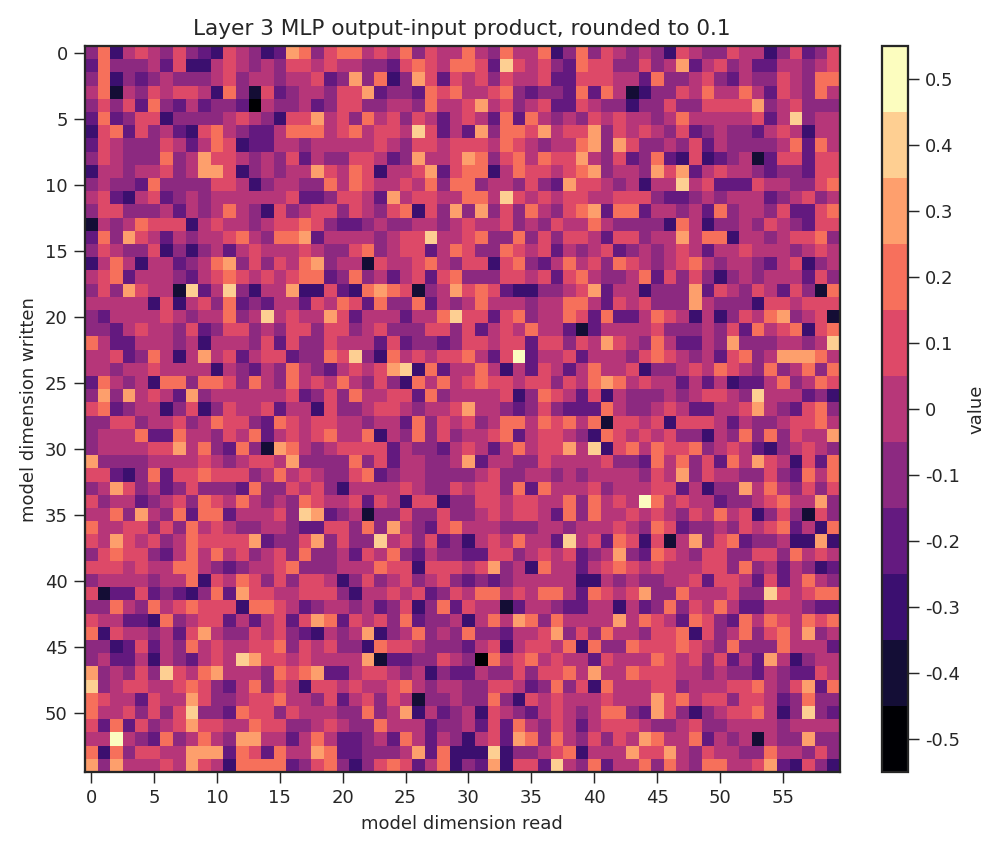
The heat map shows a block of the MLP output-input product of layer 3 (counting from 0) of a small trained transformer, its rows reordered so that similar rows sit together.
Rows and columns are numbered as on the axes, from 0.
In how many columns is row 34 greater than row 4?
32
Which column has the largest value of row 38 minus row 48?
17
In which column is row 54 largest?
37
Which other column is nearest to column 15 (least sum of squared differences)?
43
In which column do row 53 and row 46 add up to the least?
31
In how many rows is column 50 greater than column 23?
25
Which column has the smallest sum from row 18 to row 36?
35
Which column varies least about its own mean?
36
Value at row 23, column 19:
0.2
